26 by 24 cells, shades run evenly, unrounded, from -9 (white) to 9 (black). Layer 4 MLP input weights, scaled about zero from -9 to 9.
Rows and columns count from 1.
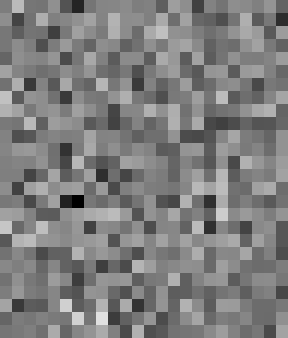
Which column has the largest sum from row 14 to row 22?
18
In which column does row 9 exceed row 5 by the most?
24
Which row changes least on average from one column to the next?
11
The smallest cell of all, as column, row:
9, 25
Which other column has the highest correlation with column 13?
21
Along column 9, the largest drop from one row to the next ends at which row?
15
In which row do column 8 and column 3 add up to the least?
19
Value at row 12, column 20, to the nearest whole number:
-1
